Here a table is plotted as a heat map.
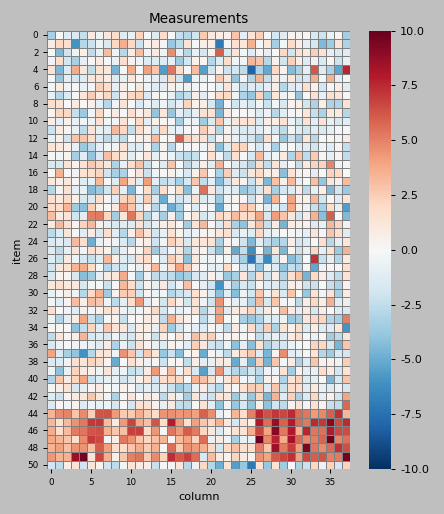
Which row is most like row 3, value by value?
41
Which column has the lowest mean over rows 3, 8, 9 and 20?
21
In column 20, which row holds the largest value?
44
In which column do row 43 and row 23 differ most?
37
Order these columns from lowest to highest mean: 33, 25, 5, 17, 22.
25, 17, 22, 5, 33
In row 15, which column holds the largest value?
35
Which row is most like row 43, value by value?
36
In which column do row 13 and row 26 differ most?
33
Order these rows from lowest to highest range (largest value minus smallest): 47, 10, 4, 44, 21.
10, 44, 21, 47, 4
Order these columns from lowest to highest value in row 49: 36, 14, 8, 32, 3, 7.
8, 14, 7, 36, 32, 3
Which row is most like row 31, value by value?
15
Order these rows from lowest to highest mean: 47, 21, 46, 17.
17, 21, 47, 46
